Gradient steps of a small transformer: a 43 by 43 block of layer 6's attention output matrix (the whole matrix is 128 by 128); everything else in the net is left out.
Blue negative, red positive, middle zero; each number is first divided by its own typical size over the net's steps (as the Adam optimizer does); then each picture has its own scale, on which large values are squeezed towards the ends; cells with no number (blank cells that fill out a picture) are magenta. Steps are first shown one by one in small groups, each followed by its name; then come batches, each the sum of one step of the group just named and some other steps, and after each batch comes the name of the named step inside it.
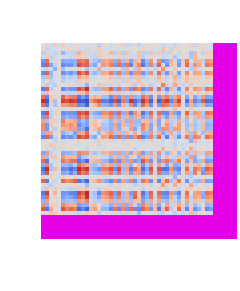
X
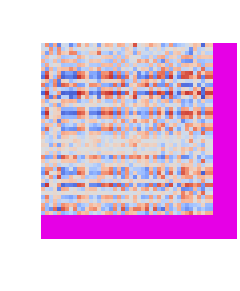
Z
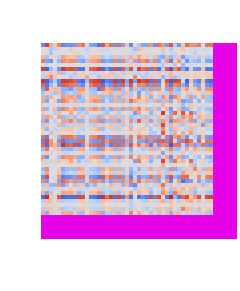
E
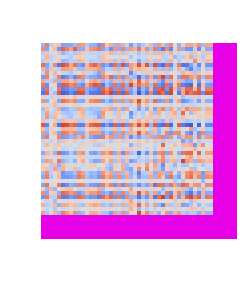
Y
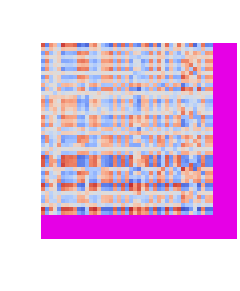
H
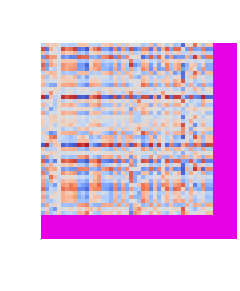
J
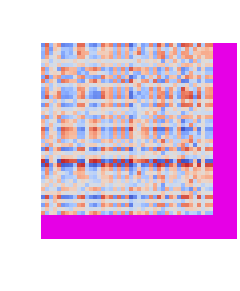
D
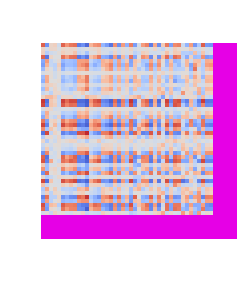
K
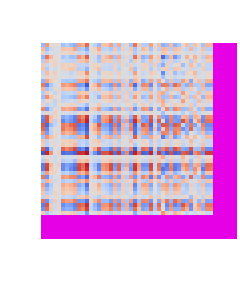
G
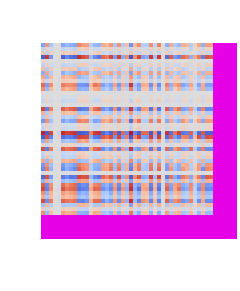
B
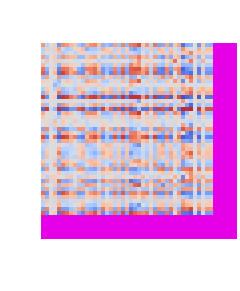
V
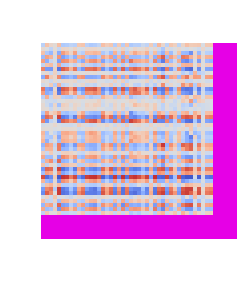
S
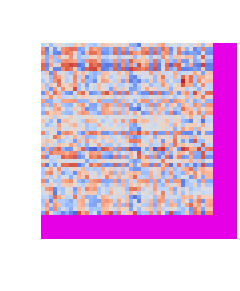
S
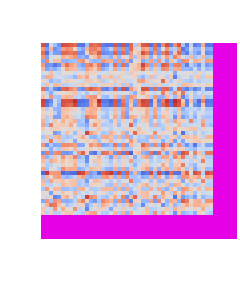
K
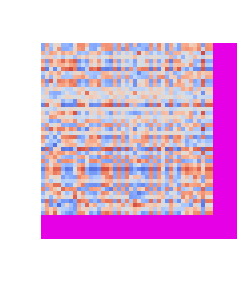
D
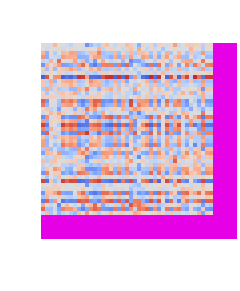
K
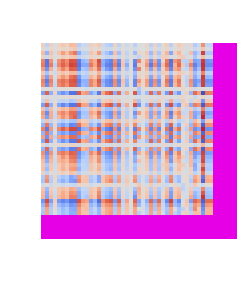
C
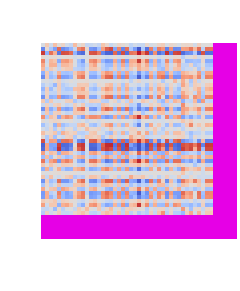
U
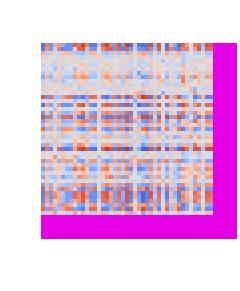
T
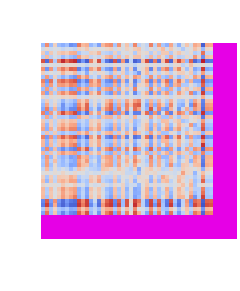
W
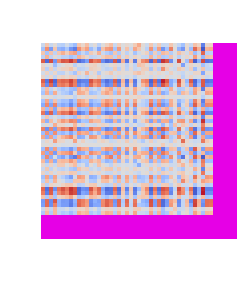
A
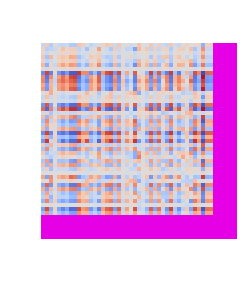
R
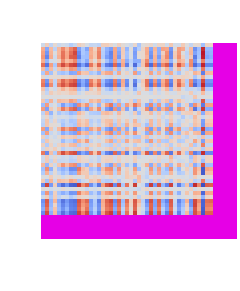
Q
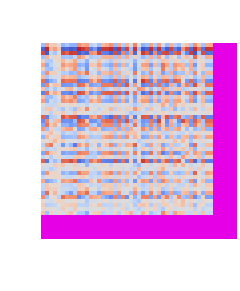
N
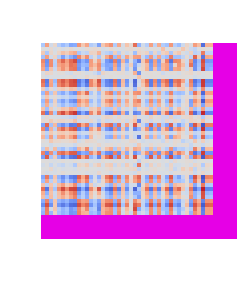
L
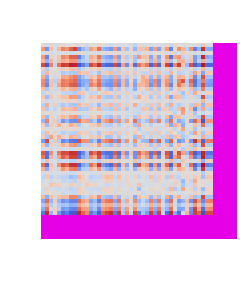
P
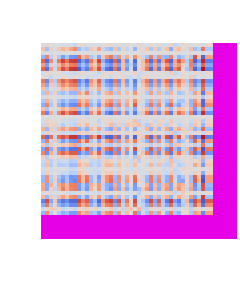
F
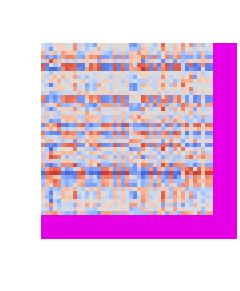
P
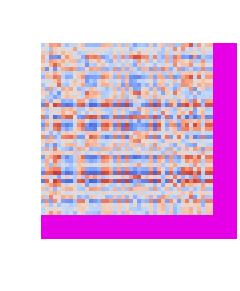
F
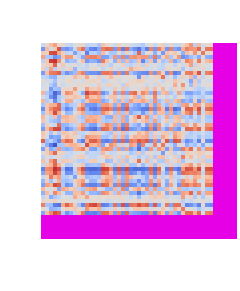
U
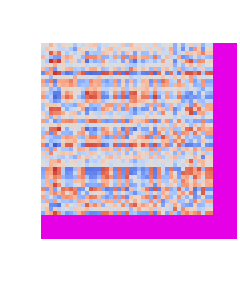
A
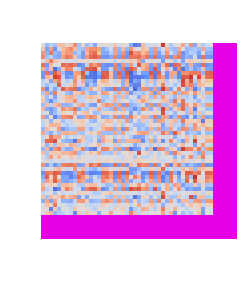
P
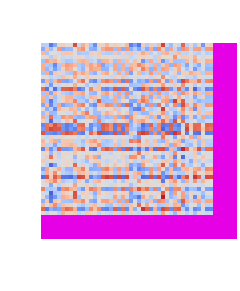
T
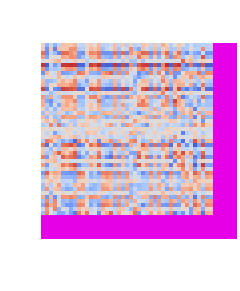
P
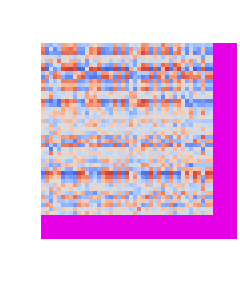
F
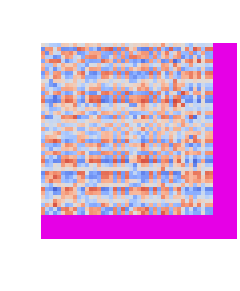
N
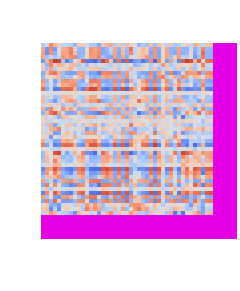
Q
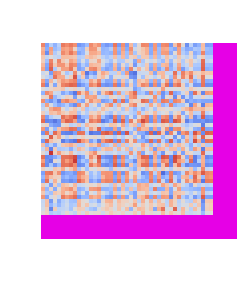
C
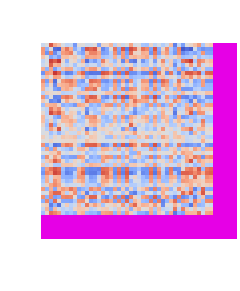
A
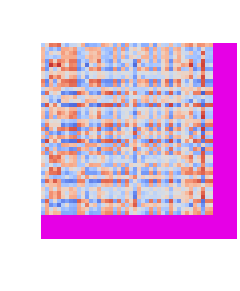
C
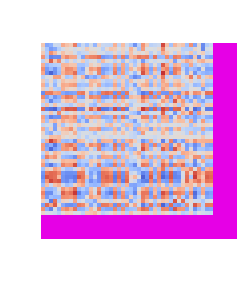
A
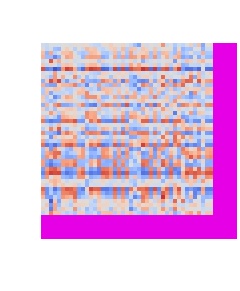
A
